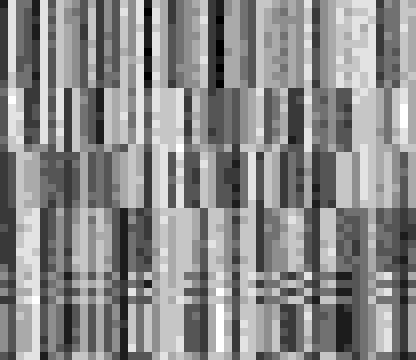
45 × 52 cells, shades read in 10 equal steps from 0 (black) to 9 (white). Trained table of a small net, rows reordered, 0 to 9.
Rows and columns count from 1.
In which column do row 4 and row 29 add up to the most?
47
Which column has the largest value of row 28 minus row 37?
37
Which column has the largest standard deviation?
28
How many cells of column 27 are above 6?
11
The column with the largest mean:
21
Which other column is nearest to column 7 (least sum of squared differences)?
1
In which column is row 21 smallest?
30
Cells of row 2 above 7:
7
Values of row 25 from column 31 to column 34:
4 8 3 7
